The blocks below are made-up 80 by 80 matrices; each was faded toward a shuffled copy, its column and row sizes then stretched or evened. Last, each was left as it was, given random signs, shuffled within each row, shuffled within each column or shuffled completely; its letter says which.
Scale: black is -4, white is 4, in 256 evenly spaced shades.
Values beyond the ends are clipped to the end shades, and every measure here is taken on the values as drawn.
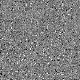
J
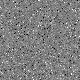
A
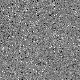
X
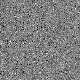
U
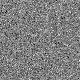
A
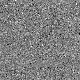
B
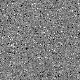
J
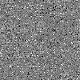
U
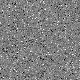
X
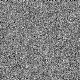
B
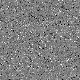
B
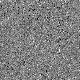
X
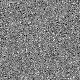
A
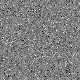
A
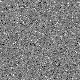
B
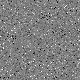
A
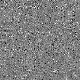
U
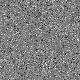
B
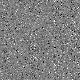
X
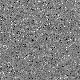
B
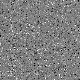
J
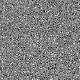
U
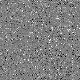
U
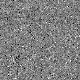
J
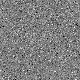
B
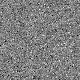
A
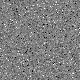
A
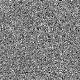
U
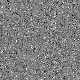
X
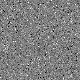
X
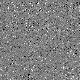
J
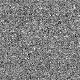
B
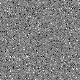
J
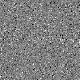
U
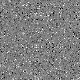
U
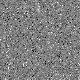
X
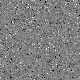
B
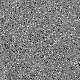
A
